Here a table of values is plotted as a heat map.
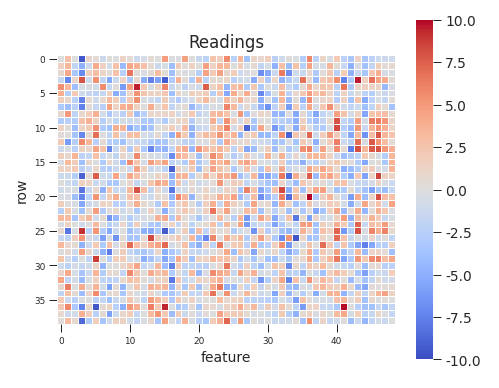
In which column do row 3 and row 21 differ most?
3
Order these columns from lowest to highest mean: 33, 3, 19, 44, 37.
33, 44, 3, 37, 19
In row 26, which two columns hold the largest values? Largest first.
13, 40
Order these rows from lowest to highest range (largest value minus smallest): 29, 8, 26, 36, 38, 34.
8, 34, 29, 38, 26, 36
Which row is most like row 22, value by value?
34
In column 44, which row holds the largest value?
21
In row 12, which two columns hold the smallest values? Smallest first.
1, 37
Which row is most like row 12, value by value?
9
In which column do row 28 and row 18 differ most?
15
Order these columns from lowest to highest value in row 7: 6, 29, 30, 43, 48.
30, 29, 48, 6, 43
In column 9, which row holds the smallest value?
4
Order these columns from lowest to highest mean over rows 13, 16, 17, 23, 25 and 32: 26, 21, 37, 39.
37, 26, 21, 39
